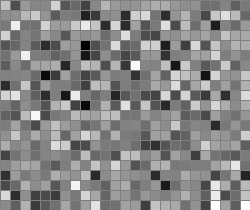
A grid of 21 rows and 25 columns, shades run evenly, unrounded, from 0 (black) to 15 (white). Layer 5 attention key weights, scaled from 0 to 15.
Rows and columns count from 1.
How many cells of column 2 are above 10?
3
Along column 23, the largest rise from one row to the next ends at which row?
11
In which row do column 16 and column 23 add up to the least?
10
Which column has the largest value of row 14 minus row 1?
9
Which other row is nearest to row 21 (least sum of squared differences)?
20
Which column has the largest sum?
22
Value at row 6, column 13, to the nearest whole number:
4
